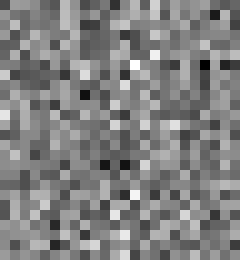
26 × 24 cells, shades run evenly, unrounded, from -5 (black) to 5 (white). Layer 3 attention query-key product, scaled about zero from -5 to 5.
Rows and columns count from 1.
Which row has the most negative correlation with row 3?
12
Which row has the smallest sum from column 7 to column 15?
17
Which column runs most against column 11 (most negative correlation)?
15
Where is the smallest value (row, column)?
7, 21
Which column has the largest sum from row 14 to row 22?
23
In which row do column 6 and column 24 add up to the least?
25
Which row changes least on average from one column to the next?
19
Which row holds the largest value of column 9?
8
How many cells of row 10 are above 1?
5
